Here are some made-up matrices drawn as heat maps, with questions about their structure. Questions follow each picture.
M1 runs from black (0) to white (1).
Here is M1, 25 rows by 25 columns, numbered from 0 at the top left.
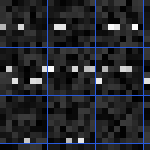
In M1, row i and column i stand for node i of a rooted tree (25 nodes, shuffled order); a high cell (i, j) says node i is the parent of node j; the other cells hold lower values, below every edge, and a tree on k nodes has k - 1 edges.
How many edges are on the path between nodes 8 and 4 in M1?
3
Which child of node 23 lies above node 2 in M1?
13
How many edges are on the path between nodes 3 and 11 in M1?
3
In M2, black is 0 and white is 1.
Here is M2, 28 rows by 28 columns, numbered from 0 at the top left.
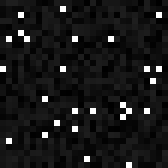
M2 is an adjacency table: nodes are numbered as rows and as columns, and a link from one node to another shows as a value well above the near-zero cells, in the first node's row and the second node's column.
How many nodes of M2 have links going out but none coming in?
11
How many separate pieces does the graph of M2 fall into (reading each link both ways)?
5
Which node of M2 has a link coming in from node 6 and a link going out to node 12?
node 18
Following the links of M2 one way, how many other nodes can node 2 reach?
3
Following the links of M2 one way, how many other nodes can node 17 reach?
2
